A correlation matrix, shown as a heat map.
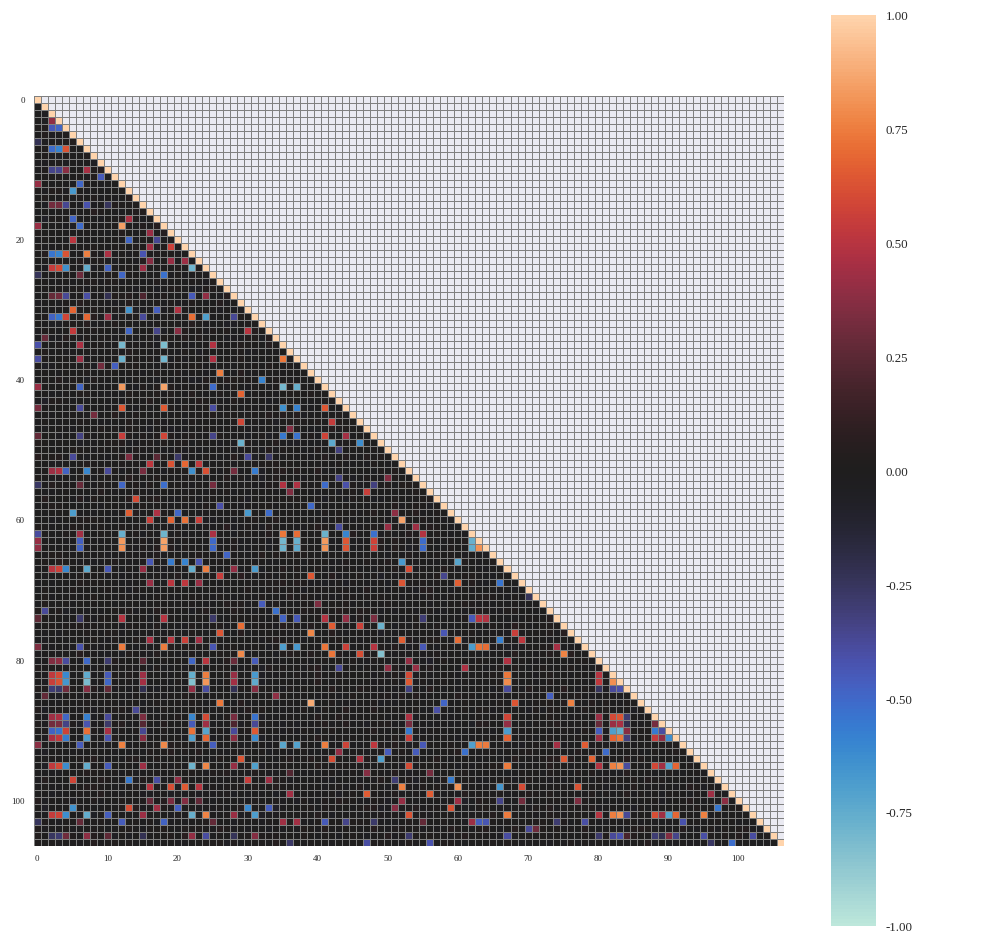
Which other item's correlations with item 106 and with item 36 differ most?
99
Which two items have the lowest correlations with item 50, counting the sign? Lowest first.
93, 43
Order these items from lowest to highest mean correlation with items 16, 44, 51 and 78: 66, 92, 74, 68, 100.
66, 68, 100, 74, 92
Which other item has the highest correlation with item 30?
5
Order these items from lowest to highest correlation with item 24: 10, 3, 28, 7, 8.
7, 10, 8, 28, 3
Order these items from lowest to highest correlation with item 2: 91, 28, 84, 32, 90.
90, 84, 32, 28, 91
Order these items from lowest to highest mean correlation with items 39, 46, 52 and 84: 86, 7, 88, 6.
88, 6, 7, 86
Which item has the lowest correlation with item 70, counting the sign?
104
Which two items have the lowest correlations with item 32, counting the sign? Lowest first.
40, 72
